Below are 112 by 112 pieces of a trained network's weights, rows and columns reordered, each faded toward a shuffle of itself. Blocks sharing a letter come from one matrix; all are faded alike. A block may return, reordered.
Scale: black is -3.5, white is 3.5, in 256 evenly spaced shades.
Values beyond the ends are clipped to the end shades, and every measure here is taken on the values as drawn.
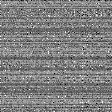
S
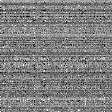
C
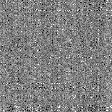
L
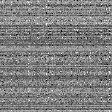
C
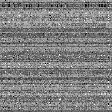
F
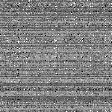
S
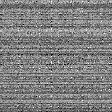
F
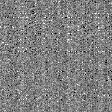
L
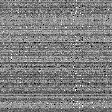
C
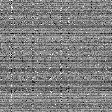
S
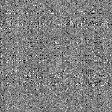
L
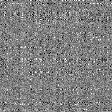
L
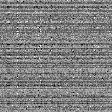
F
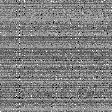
S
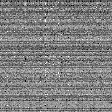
F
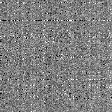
L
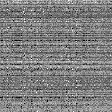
F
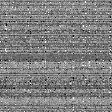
C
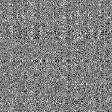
L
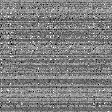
S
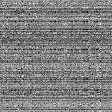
F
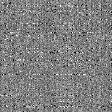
L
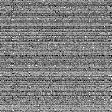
F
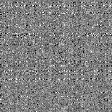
L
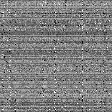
S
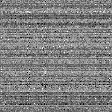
F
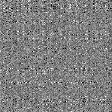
L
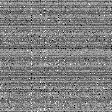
S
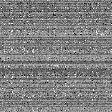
S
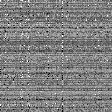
S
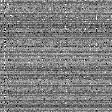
S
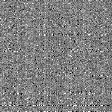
L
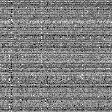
F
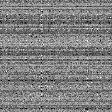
F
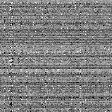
C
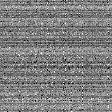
C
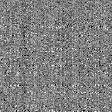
L
